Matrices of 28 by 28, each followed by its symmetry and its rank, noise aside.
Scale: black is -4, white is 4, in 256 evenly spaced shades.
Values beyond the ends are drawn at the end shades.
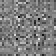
no symmetry, rank four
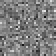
no symmetry, rank eight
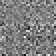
no symmetry, rank four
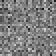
no symmetry, rank six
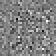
no symmetry, rank eight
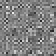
symmetric, rank four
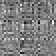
antisymmetric, rank four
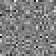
antisymmetric, rank four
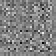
no symmetry, rank six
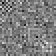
symmetric, rank six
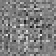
antisymmetric, rank four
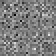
symmetric, rank six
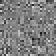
no symmetry, rank six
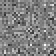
symmetric, rank six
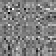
antisymmetric, rank four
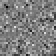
symmetric, rank eight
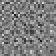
symmetric, rank four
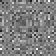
symmetric, rank four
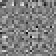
no symmetry, rank four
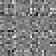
antisymmetric, rank four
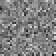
antisymmetric, rank eight
